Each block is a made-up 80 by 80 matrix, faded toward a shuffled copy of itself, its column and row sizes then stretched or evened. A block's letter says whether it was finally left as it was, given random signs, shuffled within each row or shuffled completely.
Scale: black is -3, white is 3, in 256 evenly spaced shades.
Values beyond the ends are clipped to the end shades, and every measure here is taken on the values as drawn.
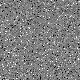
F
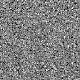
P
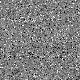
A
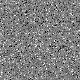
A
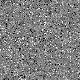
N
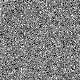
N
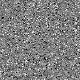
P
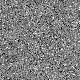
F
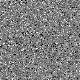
A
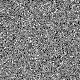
F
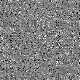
P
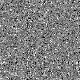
P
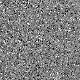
N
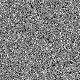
F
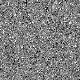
N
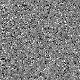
P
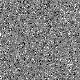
N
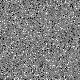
F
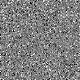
P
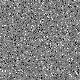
A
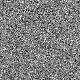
A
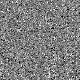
N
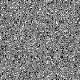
P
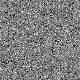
A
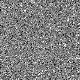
N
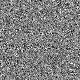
A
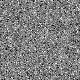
F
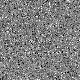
A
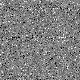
A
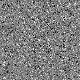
N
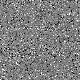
A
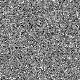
A
